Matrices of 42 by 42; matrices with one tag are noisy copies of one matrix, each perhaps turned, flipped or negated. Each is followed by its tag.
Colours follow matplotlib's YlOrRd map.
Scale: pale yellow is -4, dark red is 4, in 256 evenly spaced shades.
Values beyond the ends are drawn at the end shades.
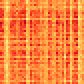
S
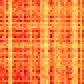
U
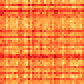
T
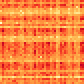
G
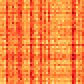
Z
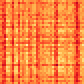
S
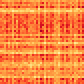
Z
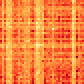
U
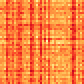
Z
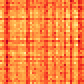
S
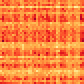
G
